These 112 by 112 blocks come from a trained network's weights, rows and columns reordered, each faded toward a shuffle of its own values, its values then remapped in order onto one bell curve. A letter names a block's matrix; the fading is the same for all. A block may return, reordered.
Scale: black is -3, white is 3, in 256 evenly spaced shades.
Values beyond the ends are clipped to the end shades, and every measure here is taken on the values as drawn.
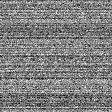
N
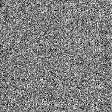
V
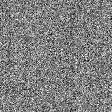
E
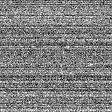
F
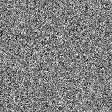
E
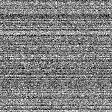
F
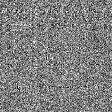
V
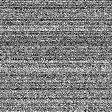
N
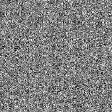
V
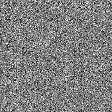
V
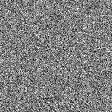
E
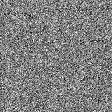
E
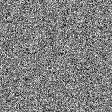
E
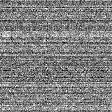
N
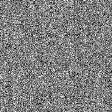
V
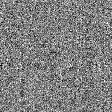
E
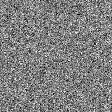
E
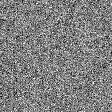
E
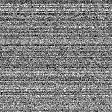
F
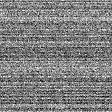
F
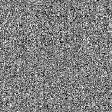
V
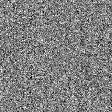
E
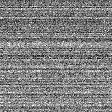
F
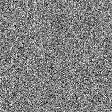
E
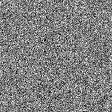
E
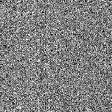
V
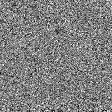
E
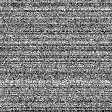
N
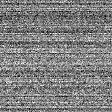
F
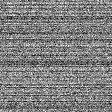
F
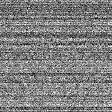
N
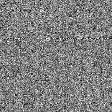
V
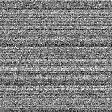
N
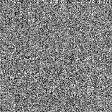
V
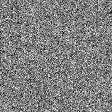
E
